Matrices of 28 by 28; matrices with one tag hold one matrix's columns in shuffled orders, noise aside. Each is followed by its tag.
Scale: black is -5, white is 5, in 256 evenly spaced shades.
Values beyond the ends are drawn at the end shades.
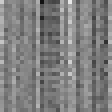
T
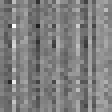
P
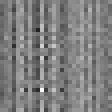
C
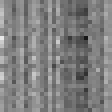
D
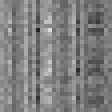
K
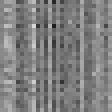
P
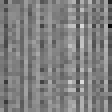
P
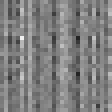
D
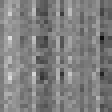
D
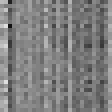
P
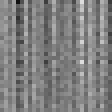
T
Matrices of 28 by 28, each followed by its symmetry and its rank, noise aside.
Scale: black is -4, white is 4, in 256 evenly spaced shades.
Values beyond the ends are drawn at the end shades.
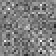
symmetric, rank five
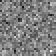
symmetric, rank six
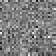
no symmetry, rank five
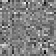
antisymmetric, rank six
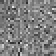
no symmetry, rank six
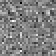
no symmetry, rank six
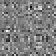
antisymmetric, rank four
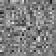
no symmetry, rank four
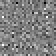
antisymmetric, rank six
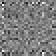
no symmetry, rank four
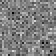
symmetric, rank five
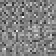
no symmetry, rank five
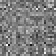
no symmetry, rank four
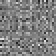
antisymmetric, rank six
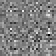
no symmetry, rank four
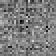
no symmetry, rank six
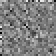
symmetric, rank five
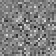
symmetric, rank four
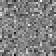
antisymmetric, rank six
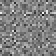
no symmetry, rank six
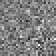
no symmetry, rank five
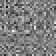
no symmetry, rank five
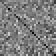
symmetric, rank six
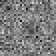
symmetric, rank five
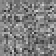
no symmetry, rank five
